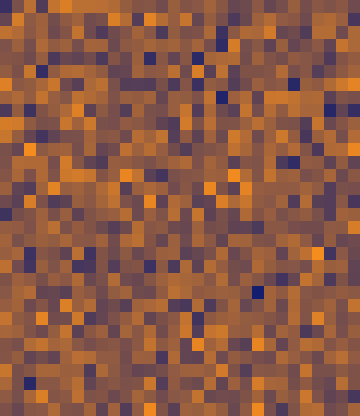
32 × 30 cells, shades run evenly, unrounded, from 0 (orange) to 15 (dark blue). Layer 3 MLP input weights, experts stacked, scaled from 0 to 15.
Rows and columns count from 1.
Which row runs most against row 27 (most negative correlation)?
11
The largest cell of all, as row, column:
23, 22
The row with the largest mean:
5
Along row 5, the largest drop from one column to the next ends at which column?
18
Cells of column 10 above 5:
27
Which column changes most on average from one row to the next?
17
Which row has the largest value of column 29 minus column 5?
15
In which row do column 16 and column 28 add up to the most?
20
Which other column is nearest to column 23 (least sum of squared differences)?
2
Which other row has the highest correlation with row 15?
9
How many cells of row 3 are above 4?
27
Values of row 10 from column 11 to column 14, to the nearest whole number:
7 7 8 10
